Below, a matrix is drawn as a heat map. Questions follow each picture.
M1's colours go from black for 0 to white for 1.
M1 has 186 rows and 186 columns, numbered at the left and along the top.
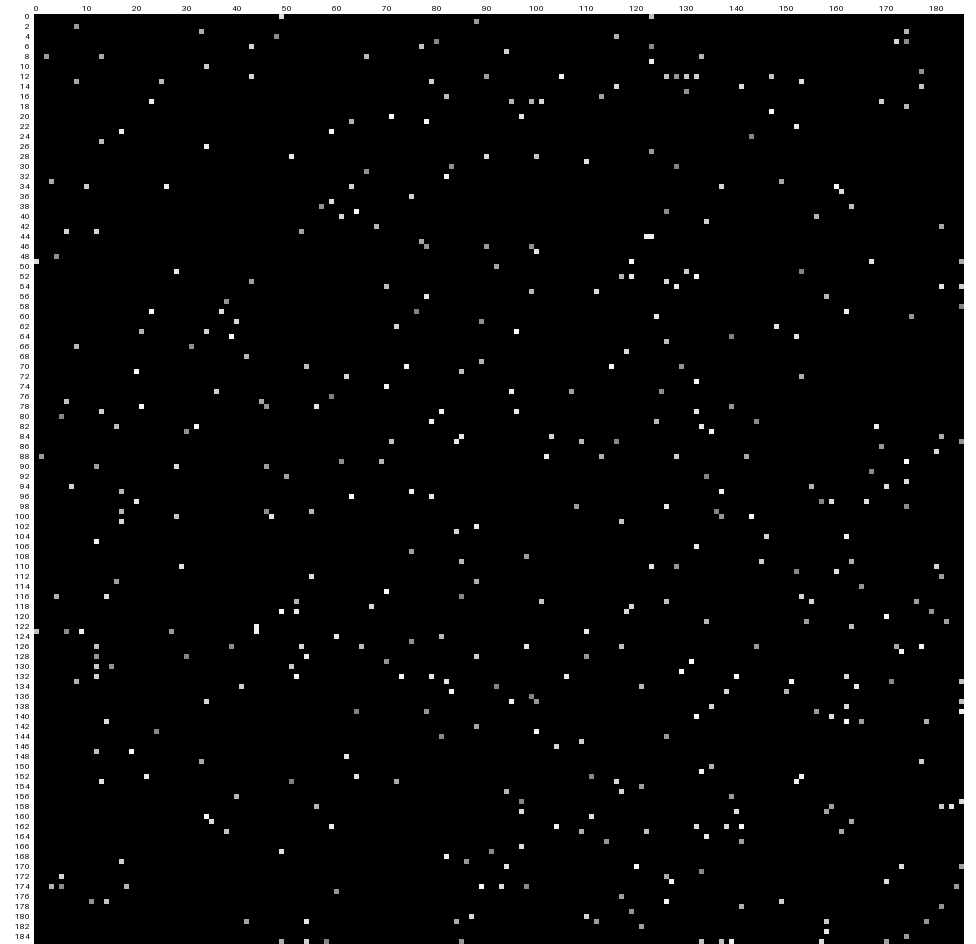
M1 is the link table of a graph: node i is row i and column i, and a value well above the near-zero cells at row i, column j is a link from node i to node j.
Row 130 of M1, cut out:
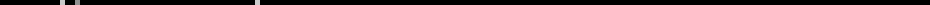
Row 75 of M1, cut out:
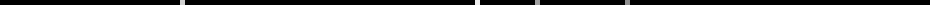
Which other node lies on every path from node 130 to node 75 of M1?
node 95
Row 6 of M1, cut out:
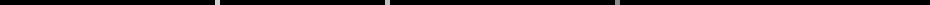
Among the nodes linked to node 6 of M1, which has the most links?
node 123
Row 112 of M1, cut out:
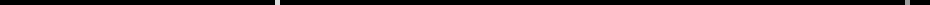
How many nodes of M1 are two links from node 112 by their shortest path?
6
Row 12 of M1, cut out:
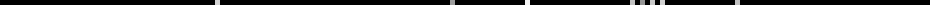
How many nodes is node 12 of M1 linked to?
8
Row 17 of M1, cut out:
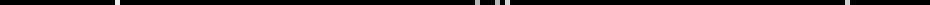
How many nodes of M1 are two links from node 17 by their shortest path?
8
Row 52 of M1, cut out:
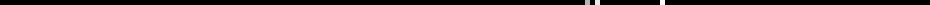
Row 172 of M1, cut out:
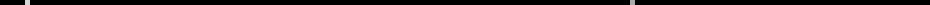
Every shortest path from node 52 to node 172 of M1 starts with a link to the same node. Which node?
node 117
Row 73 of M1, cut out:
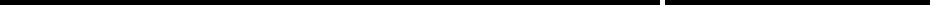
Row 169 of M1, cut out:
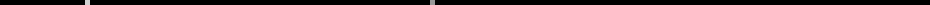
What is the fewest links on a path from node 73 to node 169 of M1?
6
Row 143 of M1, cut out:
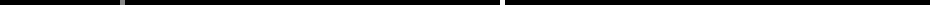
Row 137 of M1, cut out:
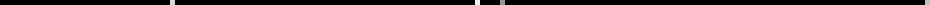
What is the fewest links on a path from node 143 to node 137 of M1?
2
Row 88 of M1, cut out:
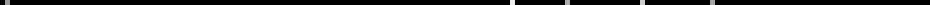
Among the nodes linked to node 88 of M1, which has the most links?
node 128
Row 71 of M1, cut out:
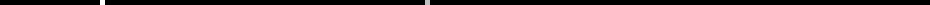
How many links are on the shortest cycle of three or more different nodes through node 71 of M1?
6
